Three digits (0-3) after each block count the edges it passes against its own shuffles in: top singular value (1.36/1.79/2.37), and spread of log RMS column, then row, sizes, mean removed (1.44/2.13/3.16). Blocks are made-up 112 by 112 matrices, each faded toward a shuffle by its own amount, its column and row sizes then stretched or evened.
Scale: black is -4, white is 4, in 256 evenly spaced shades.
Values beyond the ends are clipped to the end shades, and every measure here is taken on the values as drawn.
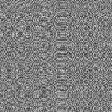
3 0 2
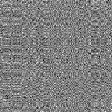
3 0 1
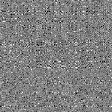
3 0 2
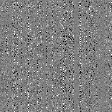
0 3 1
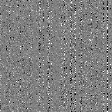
2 3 0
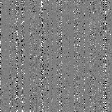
2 3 1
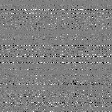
2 1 3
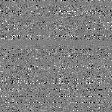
1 2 3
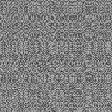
3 0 1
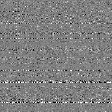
3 1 3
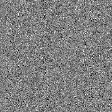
1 2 0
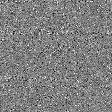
1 0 1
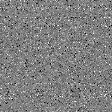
1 1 1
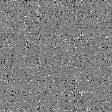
1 2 2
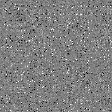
2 1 1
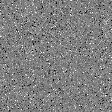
0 1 0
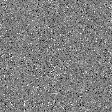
0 1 1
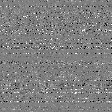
2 0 3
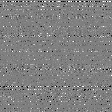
3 0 3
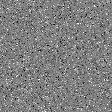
1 0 0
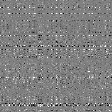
3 2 3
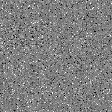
2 0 0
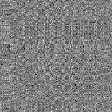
3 1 0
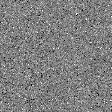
0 1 0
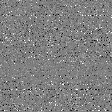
1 0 2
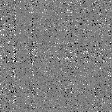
0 2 2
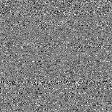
0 0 3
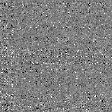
1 2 2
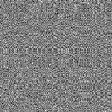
3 1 1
